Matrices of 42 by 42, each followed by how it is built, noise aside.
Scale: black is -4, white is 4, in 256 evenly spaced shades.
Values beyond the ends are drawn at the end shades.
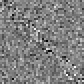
banded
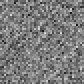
Hankel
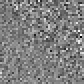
upper triangular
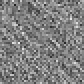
Toeplitz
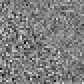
lower triangular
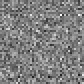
low rank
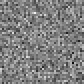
noise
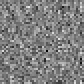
low rank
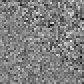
upper triangular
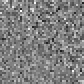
upper triangular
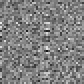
low rank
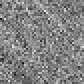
Toeplitz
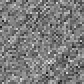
Hankel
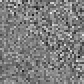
upper triangular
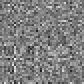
low rank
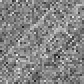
Hankel
